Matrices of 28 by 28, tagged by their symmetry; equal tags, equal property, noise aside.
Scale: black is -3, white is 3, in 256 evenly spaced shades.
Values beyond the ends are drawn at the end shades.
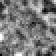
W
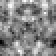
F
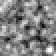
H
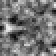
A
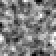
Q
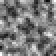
H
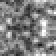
A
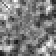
H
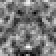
F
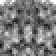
F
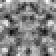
F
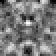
F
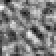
Q
